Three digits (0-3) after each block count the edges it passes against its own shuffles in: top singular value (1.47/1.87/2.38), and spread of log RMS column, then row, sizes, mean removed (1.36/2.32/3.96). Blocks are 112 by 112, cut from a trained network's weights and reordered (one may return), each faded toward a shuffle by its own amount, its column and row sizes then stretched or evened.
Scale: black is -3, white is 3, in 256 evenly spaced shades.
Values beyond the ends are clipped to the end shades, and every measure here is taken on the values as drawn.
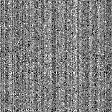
3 1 1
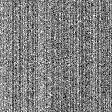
3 0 0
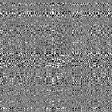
3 2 3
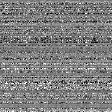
3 1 3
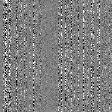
0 3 0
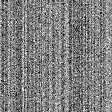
3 1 0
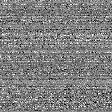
2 0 2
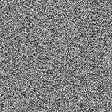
2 0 0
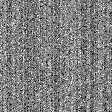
2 0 0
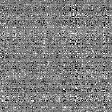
2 2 2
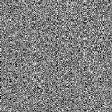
2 2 0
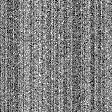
3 1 0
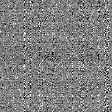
1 2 0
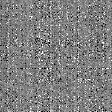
1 2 2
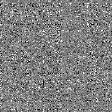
0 2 2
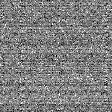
2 1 0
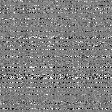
1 0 3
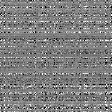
3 2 3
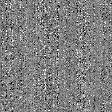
0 2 0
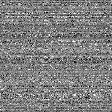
2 0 2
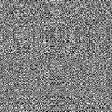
3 1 2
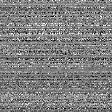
3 1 3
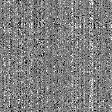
2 2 1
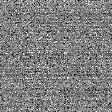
1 1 1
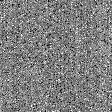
0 0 0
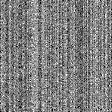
3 1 1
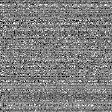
2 1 2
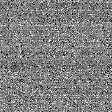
1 1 1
